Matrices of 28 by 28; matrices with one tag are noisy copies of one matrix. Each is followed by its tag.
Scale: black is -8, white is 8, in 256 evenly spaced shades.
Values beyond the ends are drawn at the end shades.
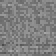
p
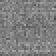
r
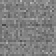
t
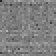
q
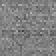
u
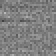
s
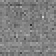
q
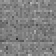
t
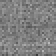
r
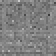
q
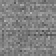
u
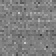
u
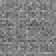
t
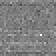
q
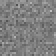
t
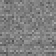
p
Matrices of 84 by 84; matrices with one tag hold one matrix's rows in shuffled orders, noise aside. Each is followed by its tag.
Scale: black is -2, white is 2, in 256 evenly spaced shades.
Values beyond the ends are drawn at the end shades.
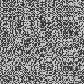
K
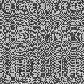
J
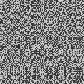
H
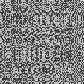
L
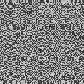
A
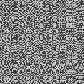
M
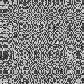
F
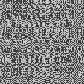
L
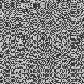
J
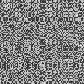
K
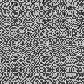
M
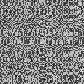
K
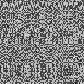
K
